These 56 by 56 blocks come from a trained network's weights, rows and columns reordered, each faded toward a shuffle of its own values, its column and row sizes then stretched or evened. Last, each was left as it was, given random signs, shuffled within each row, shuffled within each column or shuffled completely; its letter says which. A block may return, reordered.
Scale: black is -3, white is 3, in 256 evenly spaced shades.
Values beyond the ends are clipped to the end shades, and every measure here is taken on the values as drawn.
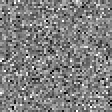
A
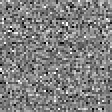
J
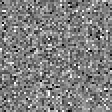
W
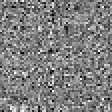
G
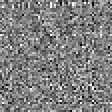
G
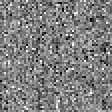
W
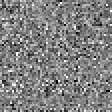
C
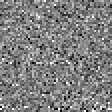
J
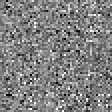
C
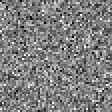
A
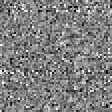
J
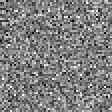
J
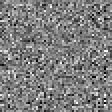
C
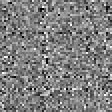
C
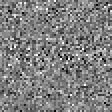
J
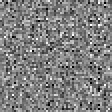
G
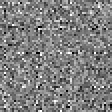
C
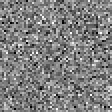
J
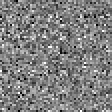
G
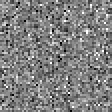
W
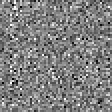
G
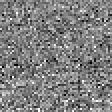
J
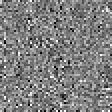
G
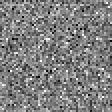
A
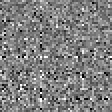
C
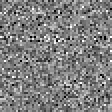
J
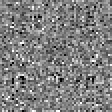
G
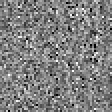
W
